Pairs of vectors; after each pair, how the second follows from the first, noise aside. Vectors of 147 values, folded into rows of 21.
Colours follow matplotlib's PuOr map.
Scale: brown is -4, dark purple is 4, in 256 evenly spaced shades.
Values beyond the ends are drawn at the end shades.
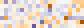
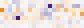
wrapped around, negated, partly zeroed.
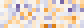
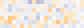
reversed, negated, shrunk.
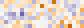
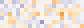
reversed, negated, shrunk.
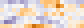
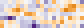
wrapped around, negated.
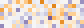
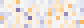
partly zeroed.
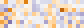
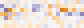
partly zeroed.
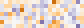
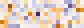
wrapped around, negated.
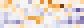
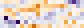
wrapped around, negated.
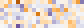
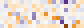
reversed, partly zeroed.
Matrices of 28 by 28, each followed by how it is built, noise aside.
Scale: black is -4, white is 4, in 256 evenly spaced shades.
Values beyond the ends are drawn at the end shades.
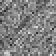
Hankel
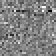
uneven rows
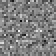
uneven rows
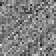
Hankel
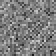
Hankel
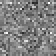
uneven rows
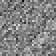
Hankel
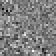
lower triangular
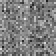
blocks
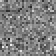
uneven rows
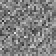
Hankel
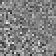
lower triangular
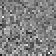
lower triangular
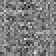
blocks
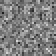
blocks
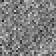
Hankel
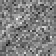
Hankel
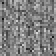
blocks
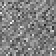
Hankel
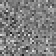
lower triangular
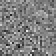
lower triangular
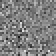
lower triangular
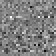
uneven rows
